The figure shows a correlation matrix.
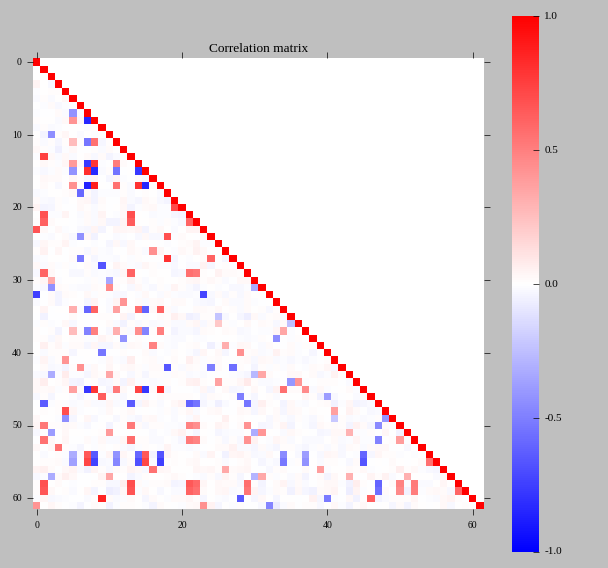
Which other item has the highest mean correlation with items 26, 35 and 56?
16
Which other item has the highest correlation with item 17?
8
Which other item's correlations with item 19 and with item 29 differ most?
20
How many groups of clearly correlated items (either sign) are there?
12
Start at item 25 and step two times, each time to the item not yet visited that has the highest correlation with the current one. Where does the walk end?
36
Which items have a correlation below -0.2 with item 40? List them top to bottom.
9, 46, 60
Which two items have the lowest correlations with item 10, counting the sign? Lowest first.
2, 30
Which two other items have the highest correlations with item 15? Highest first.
7, 55
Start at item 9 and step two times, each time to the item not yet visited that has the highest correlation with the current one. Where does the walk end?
46
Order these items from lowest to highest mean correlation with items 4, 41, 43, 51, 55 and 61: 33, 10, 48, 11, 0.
11, 33, 0, 10, 48
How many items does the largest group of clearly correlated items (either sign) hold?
12
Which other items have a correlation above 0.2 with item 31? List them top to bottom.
10, 43, 51, 57
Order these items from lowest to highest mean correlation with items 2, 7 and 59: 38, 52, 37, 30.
37, 38, 30, 52
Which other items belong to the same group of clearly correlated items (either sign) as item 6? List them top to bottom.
18, 24, 27, 42
